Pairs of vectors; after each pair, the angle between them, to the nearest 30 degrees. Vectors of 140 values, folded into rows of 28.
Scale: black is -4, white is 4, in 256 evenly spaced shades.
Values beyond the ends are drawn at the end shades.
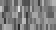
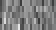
120 degrees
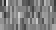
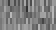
90 degrees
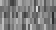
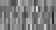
30 degrees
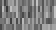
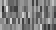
150 degrees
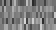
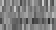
90 degrees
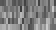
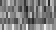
60 degrees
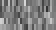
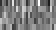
60 degrees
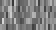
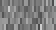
60 degrees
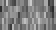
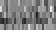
120 degrees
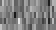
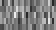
150 degrees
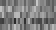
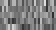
90 degrees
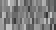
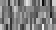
120 degrees
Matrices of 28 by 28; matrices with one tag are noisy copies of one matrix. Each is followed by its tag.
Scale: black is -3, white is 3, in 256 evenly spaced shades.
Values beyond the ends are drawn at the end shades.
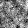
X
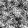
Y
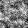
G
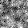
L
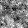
L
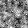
Y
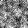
Y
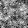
G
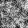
X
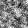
Y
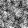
Y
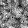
Y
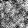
X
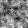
L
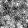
L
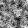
Y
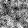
L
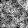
X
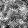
G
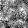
G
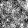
X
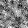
Y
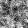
L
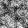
L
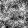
G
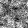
L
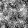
G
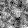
Y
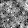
X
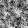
Y
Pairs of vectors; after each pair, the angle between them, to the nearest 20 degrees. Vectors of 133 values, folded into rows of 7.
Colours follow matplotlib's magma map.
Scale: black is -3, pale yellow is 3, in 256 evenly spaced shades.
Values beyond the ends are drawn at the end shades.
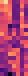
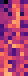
140 degrees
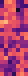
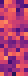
20 degrees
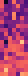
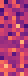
60 degrees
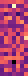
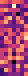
20 degrees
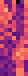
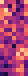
40 degrees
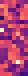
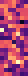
20 degrees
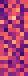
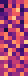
20 degrees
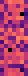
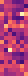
140 degrees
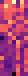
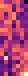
80 degrees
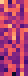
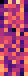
140 degrees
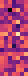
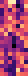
60 degrees
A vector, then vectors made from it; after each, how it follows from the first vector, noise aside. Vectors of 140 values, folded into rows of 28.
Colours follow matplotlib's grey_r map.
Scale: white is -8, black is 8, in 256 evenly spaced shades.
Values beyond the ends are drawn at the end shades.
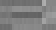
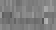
wrapped around, partly zeroed.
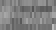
wrapped around.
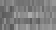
reversed, negated.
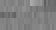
wrapped around, partly zeroed.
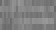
wrapped around, negated, shrunk.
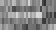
negated, scaled up.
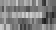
negated, scaled up.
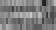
negated, scaled up.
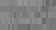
wrapped around, negated, shrunk.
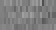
negated, partly zeroed.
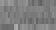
wrapped around, partly zeroed.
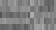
wrapped around.
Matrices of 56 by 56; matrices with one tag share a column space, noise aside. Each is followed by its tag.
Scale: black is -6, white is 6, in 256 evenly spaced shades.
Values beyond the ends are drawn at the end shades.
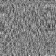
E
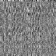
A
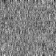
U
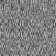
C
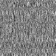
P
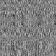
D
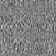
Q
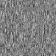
P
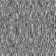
P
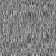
P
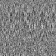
E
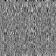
A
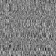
C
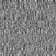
U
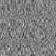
C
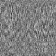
E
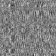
P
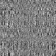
D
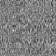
Q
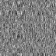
P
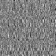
C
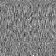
E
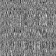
D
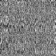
Q
